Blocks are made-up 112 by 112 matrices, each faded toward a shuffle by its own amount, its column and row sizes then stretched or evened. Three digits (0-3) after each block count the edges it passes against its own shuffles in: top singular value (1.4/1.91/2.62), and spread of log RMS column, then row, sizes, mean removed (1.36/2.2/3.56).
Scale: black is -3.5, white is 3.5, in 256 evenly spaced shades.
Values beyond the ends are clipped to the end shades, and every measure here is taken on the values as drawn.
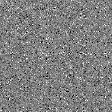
1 1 1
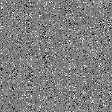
1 2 1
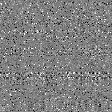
2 0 2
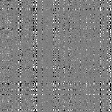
3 3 2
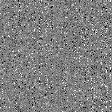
0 2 0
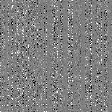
1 3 1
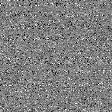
0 0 2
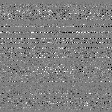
1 0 3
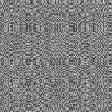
3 2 1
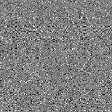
2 0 2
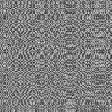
3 1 2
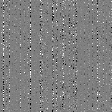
1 3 0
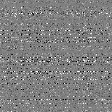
1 1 3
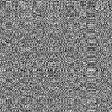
3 0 2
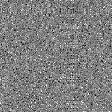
2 1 0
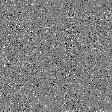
1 1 1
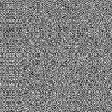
3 0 1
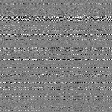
3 0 3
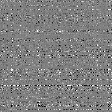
1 2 3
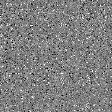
1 1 1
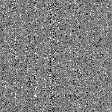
1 2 0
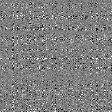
1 2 3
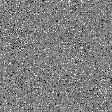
1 0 1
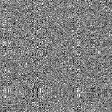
2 2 0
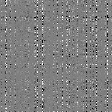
2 3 2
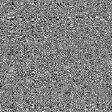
2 1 2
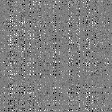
2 3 2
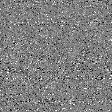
0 0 2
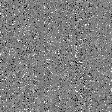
1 2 0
